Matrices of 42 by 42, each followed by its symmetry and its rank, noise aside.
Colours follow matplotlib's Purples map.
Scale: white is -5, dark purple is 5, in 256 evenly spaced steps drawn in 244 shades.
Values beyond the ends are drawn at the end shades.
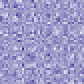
antisymmetric, rank four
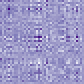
no symmetry, rank four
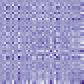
symmetric, rank two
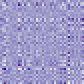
no symmetry, rank two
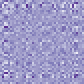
symmetric, rank three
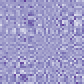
antisymmetric, rank four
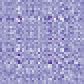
antisymmetric, rank four
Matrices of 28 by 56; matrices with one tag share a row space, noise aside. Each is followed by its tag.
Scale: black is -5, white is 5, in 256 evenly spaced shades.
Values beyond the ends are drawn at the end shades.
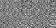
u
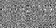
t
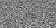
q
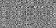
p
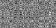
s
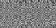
u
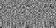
t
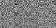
s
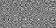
u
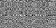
q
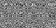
q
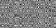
s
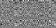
s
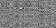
s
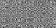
p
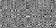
t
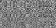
t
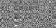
s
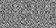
u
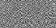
u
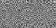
p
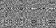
q
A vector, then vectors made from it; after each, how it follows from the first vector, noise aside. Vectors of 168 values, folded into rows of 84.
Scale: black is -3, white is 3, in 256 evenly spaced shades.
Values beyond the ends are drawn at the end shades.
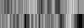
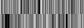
wrapped around, partly zeroed.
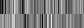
reversed, partly zeroed.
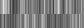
reversed, negated, shrunk.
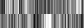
wrapped around, negated.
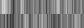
reversed, negated, shrunk.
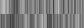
reversed, negated, shrunk.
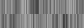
wrapped around, shrunk.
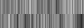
shrunk.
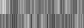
reversed, negated, shrunk.
